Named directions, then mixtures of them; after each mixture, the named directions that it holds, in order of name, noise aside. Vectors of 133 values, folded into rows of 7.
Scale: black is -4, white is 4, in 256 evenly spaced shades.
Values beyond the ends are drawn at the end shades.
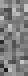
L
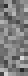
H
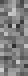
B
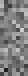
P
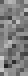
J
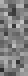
B, H.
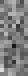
B, J.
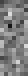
B, J, L.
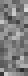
H, L.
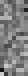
H, J, P.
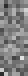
H, P.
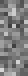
B, H.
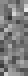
H, L.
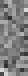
H, J.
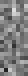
B, L.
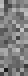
P.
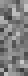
H, L.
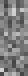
B, H, P.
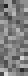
H.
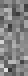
L.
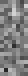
B, L.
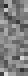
H.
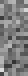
J, P.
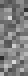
J, L.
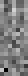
B, L, P.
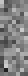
J, L, P.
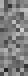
P.
